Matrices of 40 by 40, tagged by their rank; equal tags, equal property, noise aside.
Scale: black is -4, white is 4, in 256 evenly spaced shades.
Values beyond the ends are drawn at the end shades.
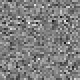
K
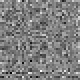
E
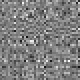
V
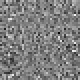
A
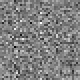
K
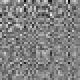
V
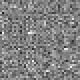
A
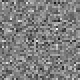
A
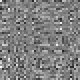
E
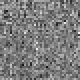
A
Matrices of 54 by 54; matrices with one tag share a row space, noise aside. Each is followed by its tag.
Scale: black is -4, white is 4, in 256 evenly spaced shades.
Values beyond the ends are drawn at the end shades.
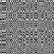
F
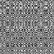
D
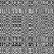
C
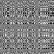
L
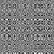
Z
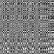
L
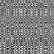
D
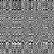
C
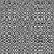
Z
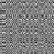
F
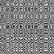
D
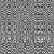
Z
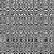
D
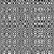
Z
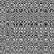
D
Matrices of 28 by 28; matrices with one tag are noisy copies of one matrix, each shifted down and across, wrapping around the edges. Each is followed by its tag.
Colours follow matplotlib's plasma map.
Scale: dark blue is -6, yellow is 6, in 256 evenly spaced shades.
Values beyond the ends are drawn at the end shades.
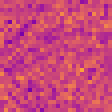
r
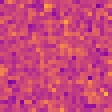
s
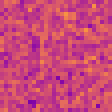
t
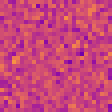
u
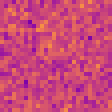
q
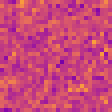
q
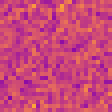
q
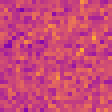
r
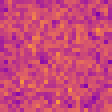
r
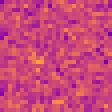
t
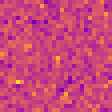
u
